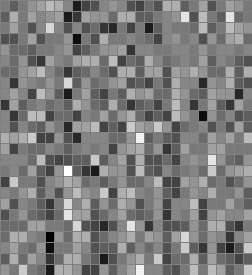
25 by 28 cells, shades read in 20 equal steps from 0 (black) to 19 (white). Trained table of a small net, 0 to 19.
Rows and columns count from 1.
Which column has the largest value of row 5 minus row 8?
23
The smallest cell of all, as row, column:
22, 6
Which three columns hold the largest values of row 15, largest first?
24, 11, 5
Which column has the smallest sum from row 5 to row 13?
8
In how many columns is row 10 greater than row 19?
13
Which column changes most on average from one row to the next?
15
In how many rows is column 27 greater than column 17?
14
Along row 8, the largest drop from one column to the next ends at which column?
9
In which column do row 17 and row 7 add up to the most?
18
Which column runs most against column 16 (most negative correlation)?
20
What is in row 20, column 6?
5
